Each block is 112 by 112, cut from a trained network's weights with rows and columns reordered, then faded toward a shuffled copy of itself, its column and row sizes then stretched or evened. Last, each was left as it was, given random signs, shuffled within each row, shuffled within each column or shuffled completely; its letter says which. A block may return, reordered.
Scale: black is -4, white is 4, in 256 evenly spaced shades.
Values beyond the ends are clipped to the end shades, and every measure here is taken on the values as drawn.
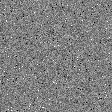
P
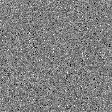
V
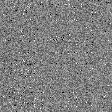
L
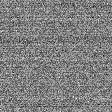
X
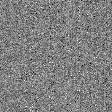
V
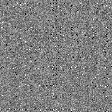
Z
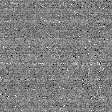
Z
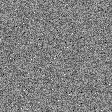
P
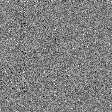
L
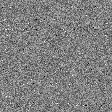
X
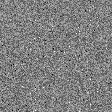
V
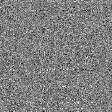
L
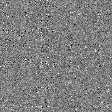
L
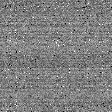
Z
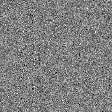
V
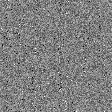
V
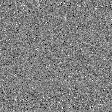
X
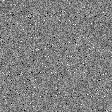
X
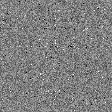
L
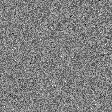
V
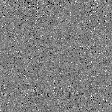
Z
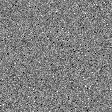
P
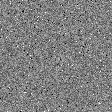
P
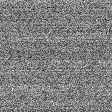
X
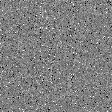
V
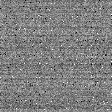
Z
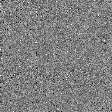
L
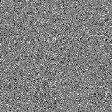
Z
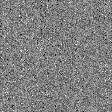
V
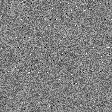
X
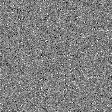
V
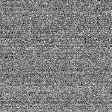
Z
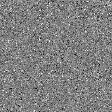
L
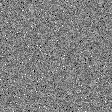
P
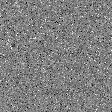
P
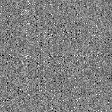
Z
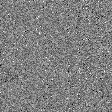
V
